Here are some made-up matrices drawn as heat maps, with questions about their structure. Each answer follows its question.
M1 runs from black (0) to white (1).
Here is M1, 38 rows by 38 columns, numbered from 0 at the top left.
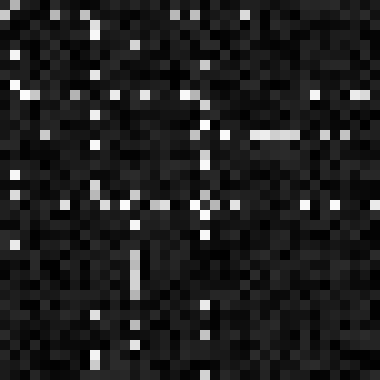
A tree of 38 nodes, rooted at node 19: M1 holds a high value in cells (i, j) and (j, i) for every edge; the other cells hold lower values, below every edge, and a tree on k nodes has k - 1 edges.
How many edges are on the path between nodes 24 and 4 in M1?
4
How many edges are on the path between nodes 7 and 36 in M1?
2
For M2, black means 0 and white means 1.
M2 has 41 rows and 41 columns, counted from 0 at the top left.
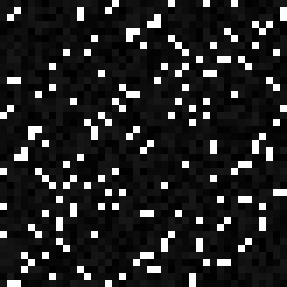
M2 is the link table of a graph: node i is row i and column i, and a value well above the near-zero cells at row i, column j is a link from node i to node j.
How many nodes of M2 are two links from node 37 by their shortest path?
8
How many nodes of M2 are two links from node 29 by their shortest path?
8
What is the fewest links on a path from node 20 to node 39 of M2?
7
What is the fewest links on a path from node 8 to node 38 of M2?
7
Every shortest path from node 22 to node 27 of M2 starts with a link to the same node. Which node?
node 2
